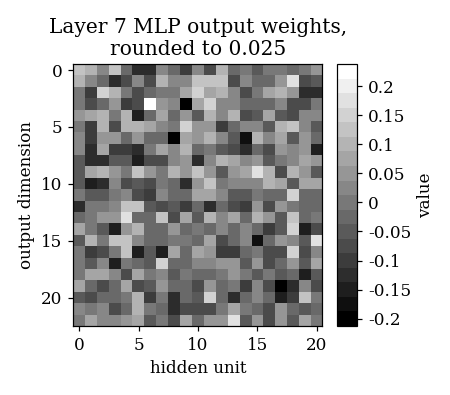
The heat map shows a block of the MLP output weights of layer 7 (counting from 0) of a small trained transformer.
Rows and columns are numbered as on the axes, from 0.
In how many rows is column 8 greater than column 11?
6
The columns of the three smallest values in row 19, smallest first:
17, 18, 14
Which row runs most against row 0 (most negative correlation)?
5
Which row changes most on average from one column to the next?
16
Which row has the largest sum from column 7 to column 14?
1
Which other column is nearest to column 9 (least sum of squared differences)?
2
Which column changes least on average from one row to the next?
0
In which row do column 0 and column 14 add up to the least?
12
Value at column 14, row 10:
0.025
